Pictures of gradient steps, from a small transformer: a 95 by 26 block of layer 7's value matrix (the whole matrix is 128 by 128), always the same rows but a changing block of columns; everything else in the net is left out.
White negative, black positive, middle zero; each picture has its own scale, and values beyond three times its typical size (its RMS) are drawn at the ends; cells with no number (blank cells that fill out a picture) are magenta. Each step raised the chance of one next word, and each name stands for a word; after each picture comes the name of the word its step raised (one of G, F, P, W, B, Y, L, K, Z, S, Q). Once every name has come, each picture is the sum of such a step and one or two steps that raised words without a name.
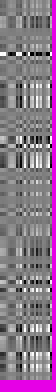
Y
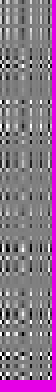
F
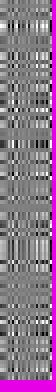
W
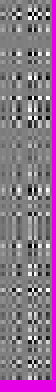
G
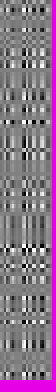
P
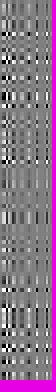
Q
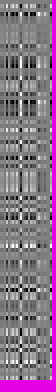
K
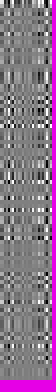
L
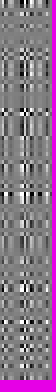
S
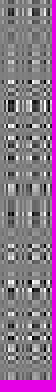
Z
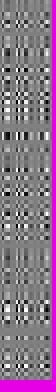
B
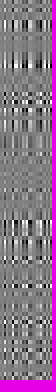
W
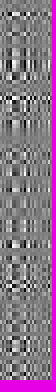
G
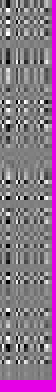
L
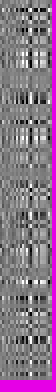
P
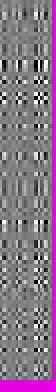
Z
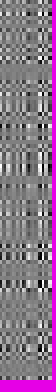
Z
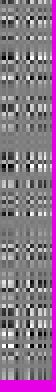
Q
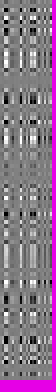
P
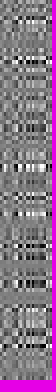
Q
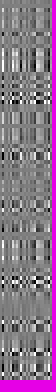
Y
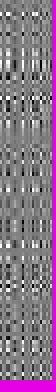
G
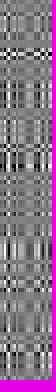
Y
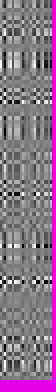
S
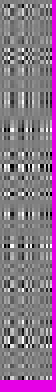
K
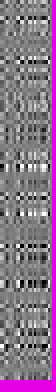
Q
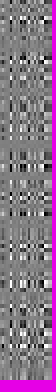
Q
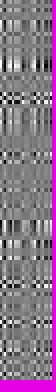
W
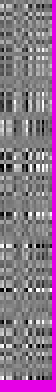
K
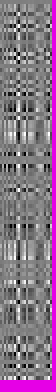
B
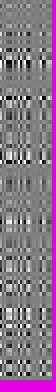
Q
